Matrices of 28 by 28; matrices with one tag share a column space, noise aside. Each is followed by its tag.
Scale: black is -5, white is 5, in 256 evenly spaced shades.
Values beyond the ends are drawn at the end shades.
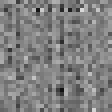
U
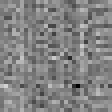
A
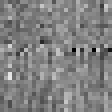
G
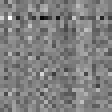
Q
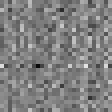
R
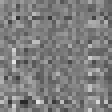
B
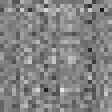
U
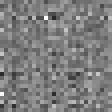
Q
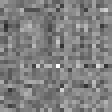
R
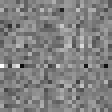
R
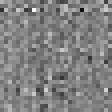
U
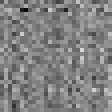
U
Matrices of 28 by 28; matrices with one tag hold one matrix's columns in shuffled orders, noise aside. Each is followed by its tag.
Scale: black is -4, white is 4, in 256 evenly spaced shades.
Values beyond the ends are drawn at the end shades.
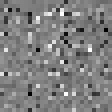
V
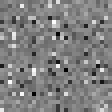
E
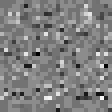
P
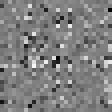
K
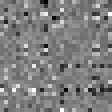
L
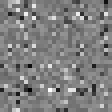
L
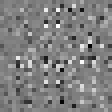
K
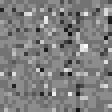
V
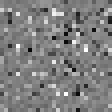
V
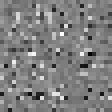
P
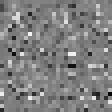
P
